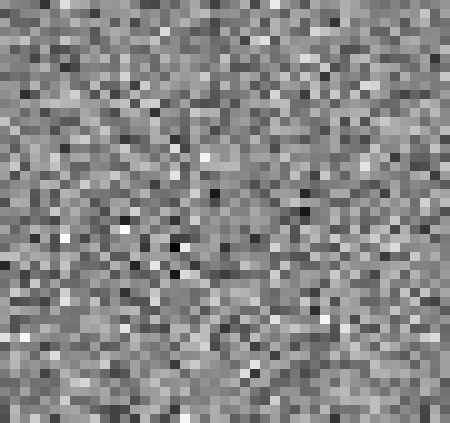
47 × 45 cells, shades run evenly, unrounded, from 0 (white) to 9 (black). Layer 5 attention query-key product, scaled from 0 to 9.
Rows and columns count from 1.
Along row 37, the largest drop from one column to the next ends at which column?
35
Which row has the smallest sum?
38
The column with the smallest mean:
7
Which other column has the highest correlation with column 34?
17
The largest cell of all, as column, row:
18, 28
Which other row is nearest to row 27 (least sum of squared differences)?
45
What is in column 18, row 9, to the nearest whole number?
3
